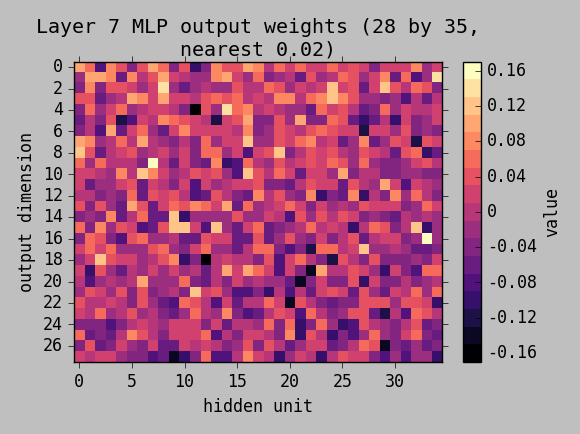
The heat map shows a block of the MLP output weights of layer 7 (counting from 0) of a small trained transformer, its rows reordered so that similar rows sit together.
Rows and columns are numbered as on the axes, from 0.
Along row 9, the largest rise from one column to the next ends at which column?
7
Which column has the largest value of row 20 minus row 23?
6
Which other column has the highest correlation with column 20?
5
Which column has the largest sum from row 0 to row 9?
24
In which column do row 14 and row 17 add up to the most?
3
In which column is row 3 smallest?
31
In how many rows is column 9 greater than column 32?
12
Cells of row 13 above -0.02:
24
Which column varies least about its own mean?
28
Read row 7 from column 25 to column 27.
-0.06 -0.02 0.08
